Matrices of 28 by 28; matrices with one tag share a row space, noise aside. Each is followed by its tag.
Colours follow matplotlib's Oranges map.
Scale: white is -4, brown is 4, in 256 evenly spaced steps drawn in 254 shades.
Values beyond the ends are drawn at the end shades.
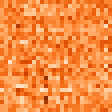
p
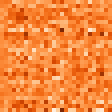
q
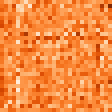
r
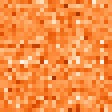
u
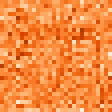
r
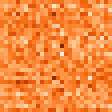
q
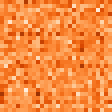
r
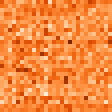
p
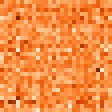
r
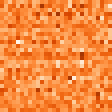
r
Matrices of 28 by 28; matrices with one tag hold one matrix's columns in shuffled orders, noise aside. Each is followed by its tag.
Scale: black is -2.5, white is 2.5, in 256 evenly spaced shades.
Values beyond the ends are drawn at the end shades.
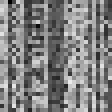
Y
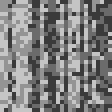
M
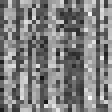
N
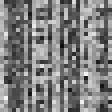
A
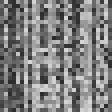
Y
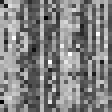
M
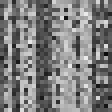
A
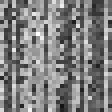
A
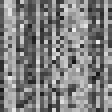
Y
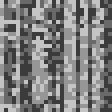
N
